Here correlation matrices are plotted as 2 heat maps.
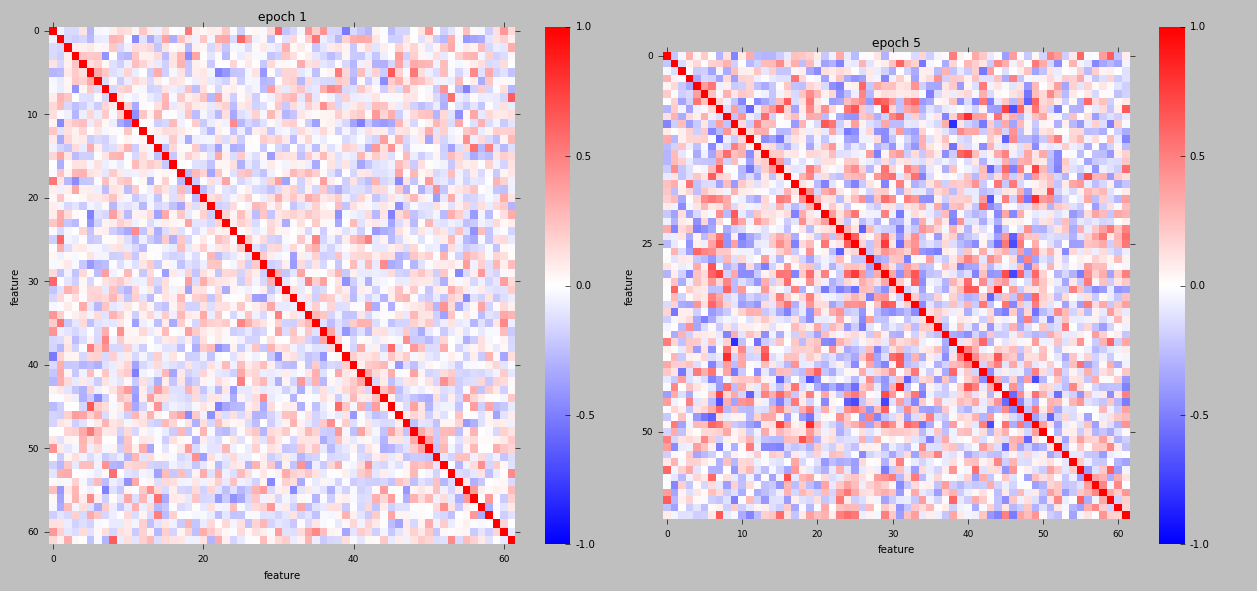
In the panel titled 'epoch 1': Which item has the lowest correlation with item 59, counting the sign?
46
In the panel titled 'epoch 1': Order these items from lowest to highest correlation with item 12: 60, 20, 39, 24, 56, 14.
24, 20, 39, 14, 60, 56
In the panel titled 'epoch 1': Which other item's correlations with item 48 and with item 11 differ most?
41
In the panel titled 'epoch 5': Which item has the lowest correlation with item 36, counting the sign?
26
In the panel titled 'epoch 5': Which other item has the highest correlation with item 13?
40
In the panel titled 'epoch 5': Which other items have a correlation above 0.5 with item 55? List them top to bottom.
0, 41, 59
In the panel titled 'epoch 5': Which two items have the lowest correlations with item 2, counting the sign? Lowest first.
42, 20
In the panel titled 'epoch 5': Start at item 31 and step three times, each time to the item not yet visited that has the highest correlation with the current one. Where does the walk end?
8
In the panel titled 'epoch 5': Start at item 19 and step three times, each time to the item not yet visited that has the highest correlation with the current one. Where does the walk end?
7
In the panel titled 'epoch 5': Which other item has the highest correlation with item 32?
49
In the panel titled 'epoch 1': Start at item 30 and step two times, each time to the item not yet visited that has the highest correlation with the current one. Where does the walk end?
18
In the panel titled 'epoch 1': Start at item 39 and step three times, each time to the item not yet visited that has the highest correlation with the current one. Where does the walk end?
56
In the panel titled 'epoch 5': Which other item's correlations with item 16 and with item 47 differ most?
56
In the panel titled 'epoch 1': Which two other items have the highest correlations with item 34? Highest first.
30, 0
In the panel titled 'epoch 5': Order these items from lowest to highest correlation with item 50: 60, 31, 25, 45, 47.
60, 25, 47, 31, 45
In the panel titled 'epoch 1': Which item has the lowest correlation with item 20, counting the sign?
51
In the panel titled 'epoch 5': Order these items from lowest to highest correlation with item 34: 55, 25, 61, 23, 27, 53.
25, 61, 27, 55, 53, 23
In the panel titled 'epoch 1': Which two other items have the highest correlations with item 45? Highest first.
5, 38
